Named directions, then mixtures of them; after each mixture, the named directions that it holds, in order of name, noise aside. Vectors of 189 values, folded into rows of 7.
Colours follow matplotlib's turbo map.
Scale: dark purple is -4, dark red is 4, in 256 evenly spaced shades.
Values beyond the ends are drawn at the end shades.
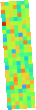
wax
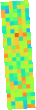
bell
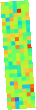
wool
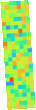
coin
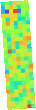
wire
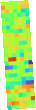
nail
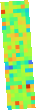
bell, nail, wax.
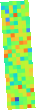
bell, wire, wool.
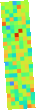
bell, coin, wool.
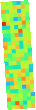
bell, coin, wax.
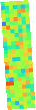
coin, nail, wax.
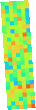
bell, nail.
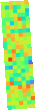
bell, coin, nail.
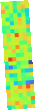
bell, nail.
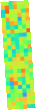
bell, coin.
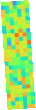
bell.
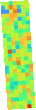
wire.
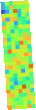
wax, wire.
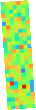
coin, wax, wool.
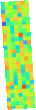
wax.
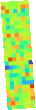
nail, wool.
